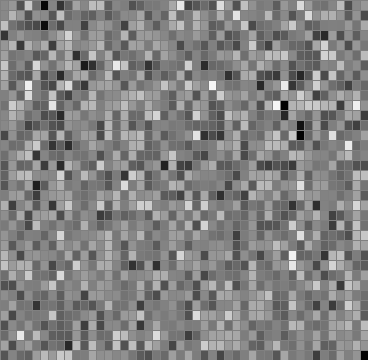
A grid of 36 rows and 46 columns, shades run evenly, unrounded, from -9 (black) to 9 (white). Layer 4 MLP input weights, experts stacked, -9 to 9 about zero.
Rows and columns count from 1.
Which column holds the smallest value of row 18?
16
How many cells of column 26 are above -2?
29
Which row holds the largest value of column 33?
19
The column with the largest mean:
45
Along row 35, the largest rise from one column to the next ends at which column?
10
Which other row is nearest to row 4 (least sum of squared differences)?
28
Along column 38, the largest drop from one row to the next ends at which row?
25
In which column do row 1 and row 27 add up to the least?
17
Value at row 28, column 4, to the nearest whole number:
5
